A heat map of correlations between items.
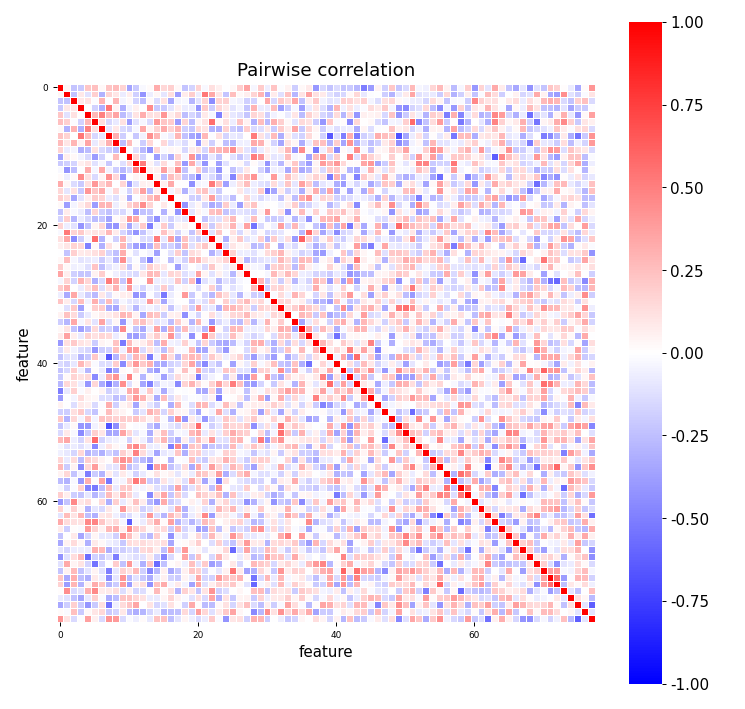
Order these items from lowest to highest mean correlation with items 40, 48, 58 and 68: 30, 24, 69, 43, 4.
4, 43, 69, 24, 30
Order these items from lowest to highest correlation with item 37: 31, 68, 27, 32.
31, 27, 68, 32
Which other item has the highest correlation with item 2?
60
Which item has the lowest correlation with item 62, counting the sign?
55
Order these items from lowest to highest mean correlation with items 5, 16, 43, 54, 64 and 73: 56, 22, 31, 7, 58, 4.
58, 56, 7, 31, 4, 22
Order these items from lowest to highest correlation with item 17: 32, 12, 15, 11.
32, 15, 11, 12
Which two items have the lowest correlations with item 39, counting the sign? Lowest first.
7, 13
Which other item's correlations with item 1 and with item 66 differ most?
36
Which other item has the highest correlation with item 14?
22
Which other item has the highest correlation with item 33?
65
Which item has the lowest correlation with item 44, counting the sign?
0
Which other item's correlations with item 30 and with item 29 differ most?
51
